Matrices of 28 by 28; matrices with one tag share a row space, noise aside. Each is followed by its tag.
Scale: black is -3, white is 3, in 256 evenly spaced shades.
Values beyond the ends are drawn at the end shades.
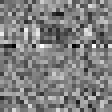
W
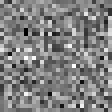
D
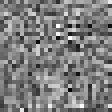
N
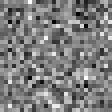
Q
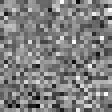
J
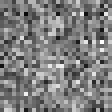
W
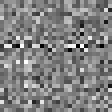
D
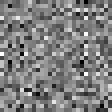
Q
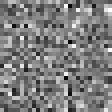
N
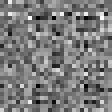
Q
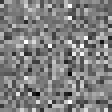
D
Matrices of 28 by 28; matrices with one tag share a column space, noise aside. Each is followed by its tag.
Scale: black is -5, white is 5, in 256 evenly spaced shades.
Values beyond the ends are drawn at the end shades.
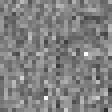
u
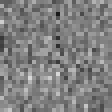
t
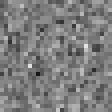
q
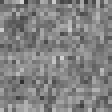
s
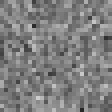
q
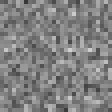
t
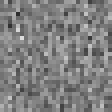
q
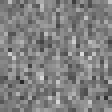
u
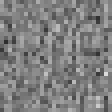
q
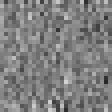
s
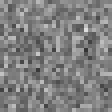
q
